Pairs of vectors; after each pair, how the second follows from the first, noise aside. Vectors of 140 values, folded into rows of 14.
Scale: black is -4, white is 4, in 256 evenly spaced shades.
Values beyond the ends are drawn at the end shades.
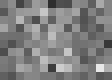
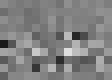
wrapped around, negated, partly zeroed.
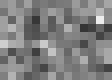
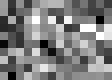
negated, scaled up.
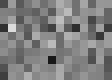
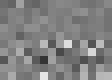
wrapped around, negated, partly zeroed.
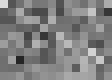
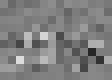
negated, partly zeroed.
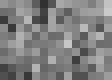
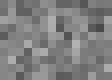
wrapped around, shrunk.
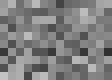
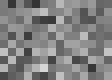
negated.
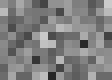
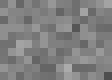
wrapped around, shrunk.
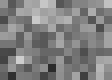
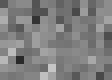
negated, partly zeroed.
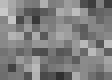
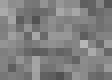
shrunk.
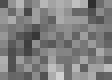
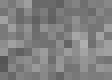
wrapped around, shrunk.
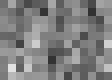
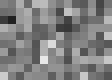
shuffled.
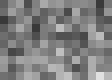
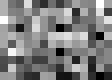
negated, scaled up.
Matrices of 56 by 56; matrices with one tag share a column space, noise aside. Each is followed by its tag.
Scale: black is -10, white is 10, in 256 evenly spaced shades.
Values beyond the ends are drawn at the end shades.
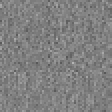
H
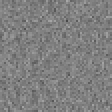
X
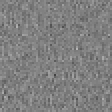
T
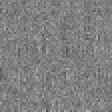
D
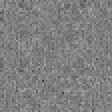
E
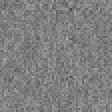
E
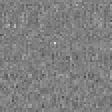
T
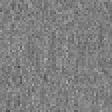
E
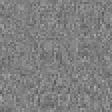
T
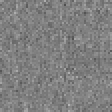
E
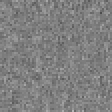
E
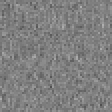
T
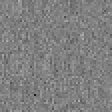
X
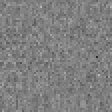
H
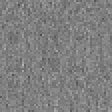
E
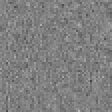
H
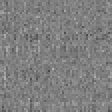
D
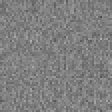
X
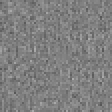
D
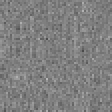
D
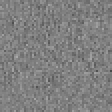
H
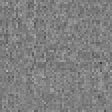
H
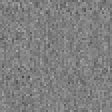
E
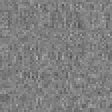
T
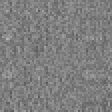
D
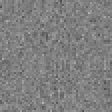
X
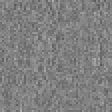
E
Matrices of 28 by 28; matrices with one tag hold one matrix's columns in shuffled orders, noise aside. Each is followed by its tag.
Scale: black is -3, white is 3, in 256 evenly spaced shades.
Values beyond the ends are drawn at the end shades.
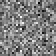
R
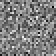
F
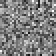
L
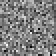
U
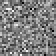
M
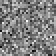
U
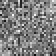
L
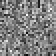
L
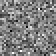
M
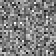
R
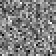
U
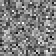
R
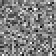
M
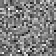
M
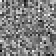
L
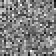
L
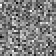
R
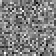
M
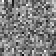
L
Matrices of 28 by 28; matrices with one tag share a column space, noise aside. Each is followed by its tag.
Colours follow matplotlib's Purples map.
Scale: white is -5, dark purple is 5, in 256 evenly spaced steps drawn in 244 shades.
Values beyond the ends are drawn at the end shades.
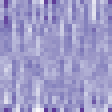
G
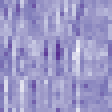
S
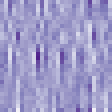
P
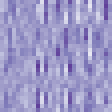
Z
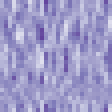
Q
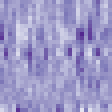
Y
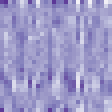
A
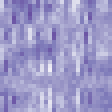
Z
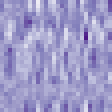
Q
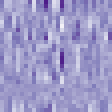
Q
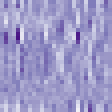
Q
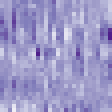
Y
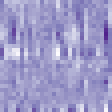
Y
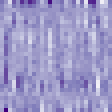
A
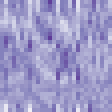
Q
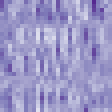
Z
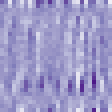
A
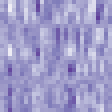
Z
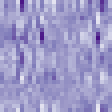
Q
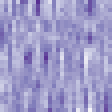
P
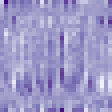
A
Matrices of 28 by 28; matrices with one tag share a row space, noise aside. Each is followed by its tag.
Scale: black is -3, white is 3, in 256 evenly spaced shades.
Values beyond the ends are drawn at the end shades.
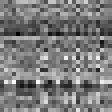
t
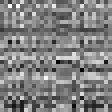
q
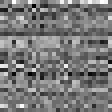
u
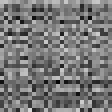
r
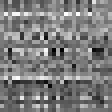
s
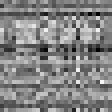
t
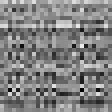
q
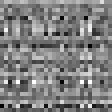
r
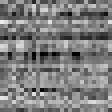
u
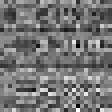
t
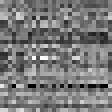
u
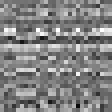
t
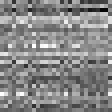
u
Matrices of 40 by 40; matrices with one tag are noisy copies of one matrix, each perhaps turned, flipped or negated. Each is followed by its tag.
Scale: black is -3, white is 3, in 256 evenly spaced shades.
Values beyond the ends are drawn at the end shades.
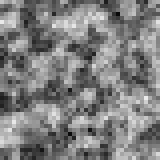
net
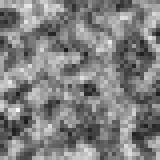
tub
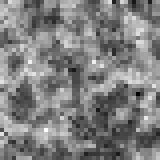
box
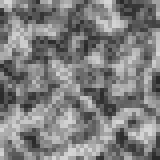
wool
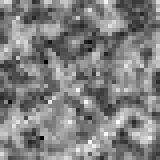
wool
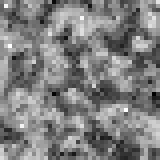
net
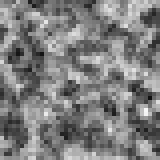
tub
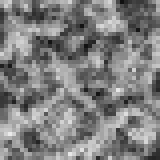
wool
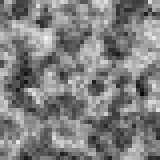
net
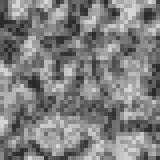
tub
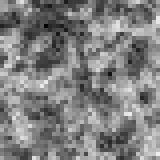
box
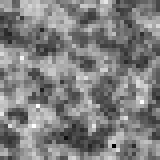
net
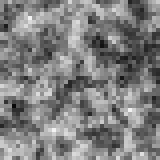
box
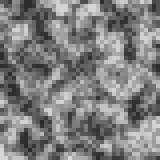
wool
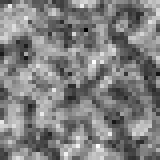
wool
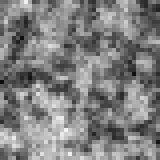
box
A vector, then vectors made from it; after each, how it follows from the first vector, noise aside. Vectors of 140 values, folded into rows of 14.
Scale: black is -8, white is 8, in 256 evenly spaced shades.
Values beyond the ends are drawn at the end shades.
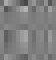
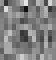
negated, scaled up.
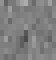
negated, partly zeroed.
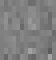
reversed, shrunk.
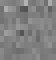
negated, partly zeroed.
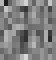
negated, scaled up.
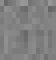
negated, shrunk.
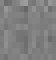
negated, shrunk.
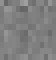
negated, shrunk.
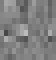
wrapped around, negated.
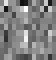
scaled up.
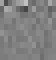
negated, partly zeroed.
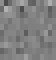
negated, partly zeroed.
